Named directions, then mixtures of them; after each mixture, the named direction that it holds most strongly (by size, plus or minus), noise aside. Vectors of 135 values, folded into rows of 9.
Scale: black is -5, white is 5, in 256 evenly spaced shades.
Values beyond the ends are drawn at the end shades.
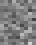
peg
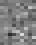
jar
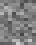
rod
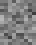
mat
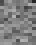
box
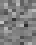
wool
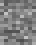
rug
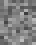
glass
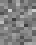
wool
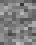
rod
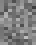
rug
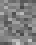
rod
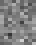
glass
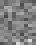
rod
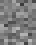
rod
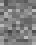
rug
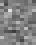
rug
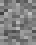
rug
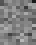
box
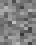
peg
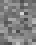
glass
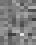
jar
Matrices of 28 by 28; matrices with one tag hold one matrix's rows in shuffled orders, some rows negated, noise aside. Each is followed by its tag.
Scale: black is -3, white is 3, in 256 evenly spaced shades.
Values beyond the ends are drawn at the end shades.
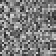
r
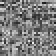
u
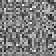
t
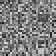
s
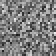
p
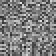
p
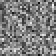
p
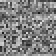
u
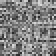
u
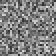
s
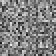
s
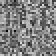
p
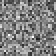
t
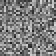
t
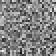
p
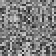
p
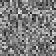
s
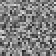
p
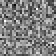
t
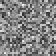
p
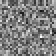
s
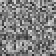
t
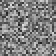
s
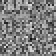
t
